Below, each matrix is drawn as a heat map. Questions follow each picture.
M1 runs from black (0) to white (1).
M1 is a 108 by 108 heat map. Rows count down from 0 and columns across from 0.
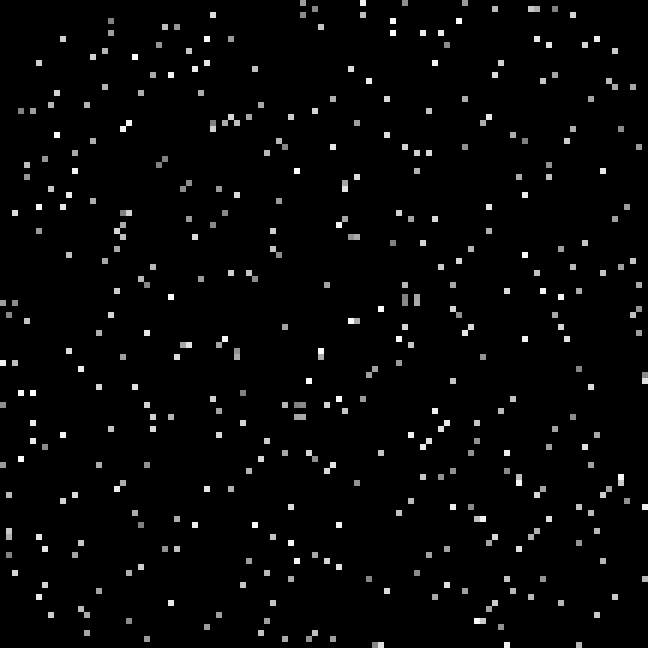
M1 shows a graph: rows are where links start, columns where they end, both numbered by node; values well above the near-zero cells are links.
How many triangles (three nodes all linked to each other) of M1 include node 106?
2
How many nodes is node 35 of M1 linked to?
5
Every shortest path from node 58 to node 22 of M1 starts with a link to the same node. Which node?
node 39
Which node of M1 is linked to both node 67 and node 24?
node 47
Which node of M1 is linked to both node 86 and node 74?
node 91
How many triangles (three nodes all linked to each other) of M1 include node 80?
1
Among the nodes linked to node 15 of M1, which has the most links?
node 23
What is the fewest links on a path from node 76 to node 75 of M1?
7
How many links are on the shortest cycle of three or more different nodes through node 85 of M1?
4
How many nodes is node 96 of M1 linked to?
5
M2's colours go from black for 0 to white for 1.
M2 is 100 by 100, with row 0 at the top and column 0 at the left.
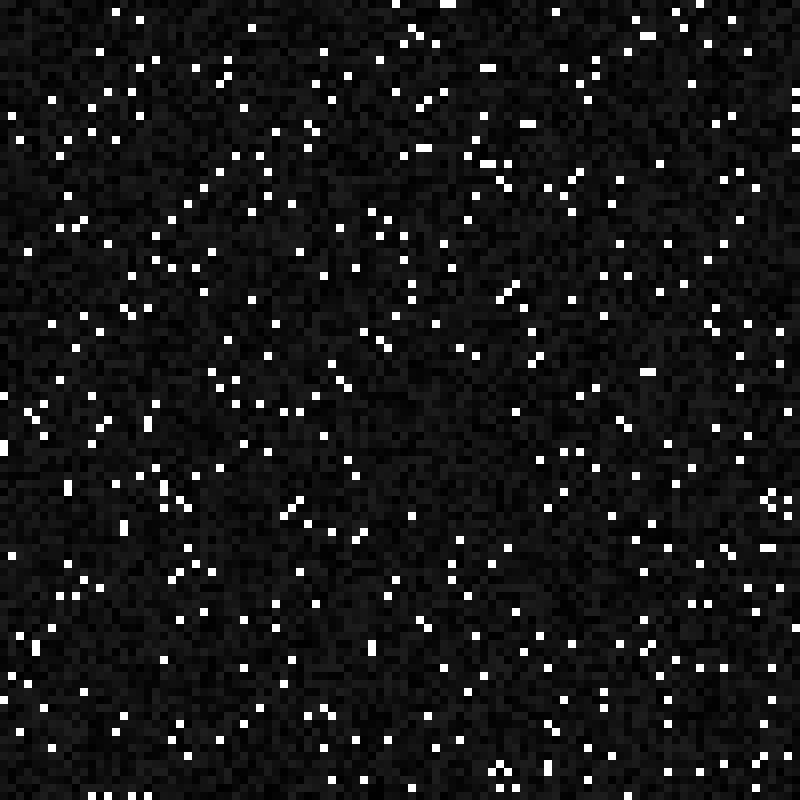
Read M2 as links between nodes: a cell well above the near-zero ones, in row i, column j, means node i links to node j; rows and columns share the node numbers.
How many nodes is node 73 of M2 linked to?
3
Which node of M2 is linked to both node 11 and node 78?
node 99
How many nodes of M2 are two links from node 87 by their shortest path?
10
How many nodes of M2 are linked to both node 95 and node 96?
1
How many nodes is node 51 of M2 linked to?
5
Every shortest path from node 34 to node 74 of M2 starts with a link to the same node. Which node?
node 75
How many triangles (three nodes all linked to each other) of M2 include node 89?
1
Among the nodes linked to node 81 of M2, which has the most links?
node 80
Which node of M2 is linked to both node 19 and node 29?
node 50
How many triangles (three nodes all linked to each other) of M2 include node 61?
1
